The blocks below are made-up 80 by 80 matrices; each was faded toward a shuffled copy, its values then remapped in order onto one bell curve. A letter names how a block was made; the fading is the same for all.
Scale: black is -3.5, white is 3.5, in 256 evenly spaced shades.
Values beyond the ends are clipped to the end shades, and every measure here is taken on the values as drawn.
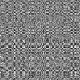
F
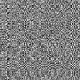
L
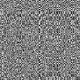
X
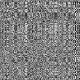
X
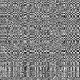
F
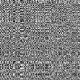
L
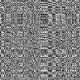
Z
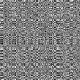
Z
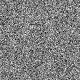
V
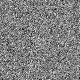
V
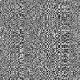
X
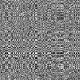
Z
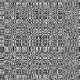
F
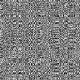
L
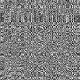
L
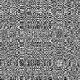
L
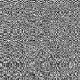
L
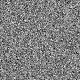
V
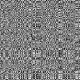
Z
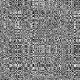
X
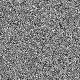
V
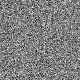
V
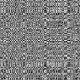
Z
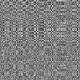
F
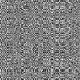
Z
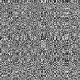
L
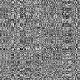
L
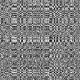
F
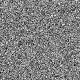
V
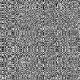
X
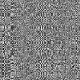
X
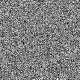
V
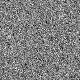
V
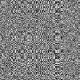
X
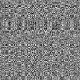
L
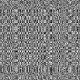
F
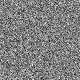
V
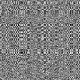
Z
